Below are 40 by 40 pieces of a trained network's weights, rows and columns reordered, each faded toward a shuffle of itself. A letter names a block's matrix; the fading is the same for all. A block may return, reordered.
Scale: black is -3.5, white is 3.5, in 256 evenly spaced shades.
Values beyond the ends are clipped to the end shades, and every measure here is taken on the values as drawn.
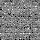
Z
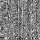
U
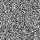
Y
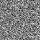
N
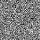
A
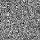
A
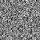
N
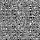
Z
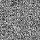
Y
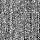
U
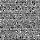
Z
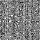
U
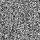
Y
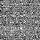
Z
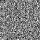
Y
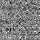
Z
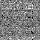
Z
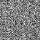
Y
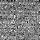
Z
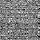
Z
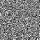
N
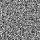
A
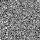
A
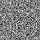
Y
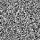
N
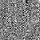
Y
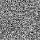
N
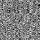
Y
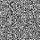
Y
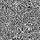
N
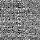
Z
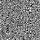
A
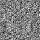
Y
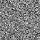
N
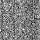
U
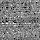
Z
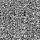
A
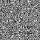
A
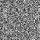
Y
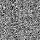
Y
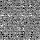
Z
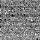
Z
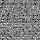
Z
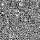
Y
